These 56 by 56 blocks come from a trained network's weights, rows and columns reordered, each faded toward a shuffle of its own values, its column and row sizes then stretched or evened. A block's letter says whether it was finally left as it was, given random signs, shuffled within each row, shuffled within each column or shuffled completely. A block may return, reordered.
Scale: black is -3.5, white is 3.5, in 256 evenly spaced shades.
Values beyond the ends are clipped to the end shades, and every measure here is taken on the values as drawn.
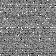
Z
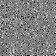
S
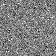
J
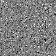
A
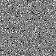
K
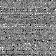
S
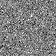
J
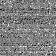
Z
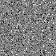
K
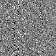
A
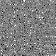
S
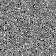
J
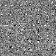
K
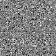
K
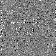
K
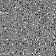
S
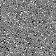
Z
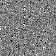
A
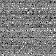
S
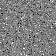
J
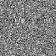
S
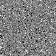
A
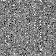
A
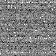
S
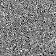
A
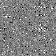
K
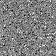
J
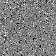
A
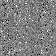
A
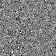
A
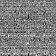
S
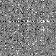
S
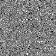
K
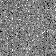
A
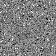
J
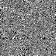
K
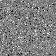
J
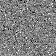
J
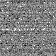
Z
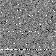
Z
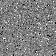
J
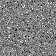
J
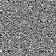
S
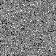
A
